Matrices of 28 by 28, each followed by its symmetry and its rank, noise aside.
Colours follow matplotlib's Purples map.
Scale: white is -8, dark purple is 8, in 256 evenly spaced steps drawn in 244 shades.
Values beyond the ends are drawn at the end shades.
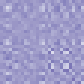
symmetric, rank two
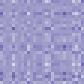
antisymmetric, rank two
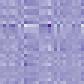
no symmetry, rank two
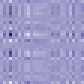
no symmetry, rank one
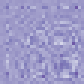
no symmetry, rank three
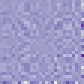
antisymmetric, rank two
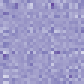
no symmetry, rank three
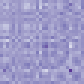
symmetric, rank three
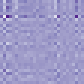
no symmetry, rank one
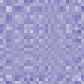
symmetric, rank two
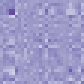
symmetric, rank two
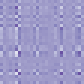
no symmetry, rank one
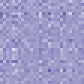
no symmetry, rank three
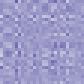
antisymmetric, rank two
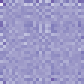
no symmetry, rank two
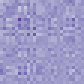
symmetric, rank three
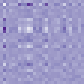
symmetric, rank one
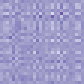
no symmetry, rank two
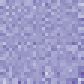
symmetric, rank three
